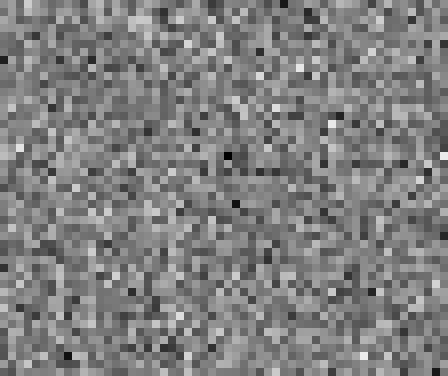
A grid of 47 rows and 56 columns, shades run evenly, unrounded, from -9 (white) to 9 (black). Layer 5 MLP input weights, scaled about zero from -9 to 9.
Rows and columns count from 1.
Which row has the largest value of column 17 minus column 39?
37
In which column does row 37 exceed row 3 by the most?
17
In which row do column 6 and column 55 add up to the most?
47
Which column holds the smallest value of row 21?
54
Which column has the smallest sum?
48
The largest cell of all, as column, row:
29, 20
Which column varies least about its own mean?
16
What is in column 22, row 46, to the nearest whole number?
2
